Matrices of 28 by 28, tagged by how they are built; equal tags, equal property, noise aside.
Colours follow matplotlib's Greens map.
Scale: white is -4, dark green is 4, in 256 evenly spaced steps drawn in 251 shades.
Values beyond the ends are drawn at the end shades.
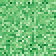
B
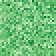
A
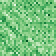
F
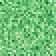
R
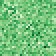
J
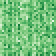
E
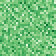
F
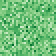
R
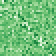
J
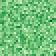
A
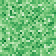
A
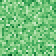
R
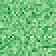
B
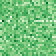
B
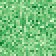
B
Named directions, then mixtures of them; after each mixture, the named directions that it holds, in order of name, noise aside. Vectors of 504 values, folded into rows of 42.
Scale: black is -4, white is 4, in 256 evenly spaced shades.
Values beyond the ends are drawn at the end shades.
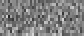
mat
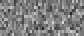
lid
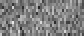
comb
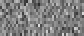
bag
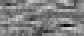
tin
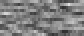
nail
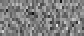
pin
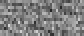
lid, nail, pin.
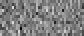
comb.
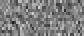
bag, comb, pin.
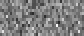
bag, mat, pin.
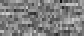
nail, pin.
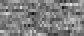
nail, pin.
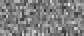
bag, mat, nail.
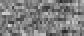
comb, nail, tin.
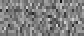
pin.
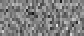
pin.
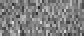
comb.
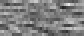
nail, tin.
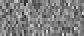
bag.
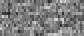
mat, nail, tin.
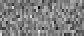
comb, lid.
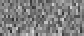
mat.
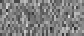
bag, pin.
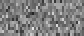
comb, mat, pin.
